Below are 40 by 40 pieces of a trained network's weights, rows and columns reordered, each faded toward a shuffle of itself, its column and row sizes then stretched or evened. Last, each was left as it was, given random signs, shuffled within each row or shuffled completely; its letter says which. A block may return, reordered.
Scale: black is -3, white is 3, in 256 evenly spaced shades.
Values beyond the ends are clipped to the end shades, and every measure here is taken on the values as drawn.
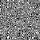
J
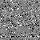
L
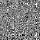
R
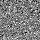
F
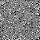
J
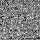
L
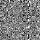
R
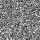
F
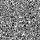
L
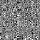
J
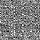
J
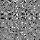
J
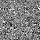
R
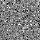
R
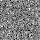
F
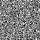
F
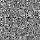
R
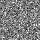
F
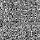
R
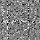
R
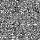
L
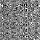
J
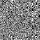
R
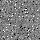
F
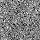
F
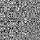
J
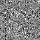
R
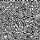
R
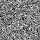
F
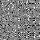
J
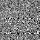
R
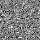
L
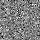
F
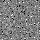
F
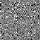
J
